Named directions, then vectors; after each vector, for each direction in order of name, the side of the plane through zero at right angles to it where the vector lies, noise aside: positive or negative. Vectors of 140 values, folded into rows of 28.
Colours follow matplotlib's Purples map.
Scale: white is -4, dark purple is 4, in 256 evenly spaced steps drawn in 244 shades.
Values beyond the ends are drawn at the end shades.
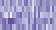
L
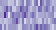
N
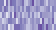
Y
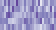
negative, negative, negative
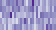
negative, negative, positive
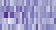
negative, positive, negative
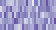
positive, positive, negative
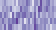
positive, positive, negative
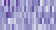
negative, negative, negative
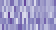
positive, negative, positive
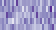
negative, negative, negative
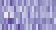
positive, negative, positive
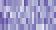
positive, negative, negative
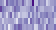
negative, negative, positive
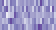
positive, positive, positive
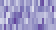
positive, positive, positive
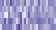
positive, negative, positive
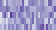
negative, positive, positive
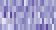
negative, positive, positive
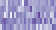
positive, negative, negative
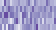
negative, positive, negative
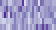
negative, positive, positive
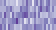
positive, positive, negative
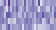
negative, negative, negative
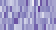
positive, positive, negative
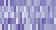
positive, negative, positive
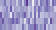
positive, positive, negative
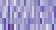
positive, negative, negative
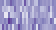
positive, negative, positive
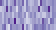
positive, positive, positive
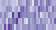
positive, positive, negative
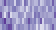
positive, negative, negative
